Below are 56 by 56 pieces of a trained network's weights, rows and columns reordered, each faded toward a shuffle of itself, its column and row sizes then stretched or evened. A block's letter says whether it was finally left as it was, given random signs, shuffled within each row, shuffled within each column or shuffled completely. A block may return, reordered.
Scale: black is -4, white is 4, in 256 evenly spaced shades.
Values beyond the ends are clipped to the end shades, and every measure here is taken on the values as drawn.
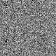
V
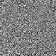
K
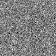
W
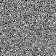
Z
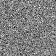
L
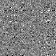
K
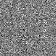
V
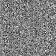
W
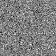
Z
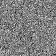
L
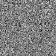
V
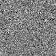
Z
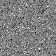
L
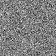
L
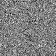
Z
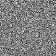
V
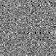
K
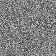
Z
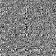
K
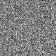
W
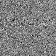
Z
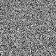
V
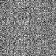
K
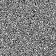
L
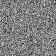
L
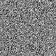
K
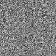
K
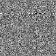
V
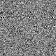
Z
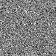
Z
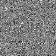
V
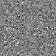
K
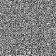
K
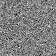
L
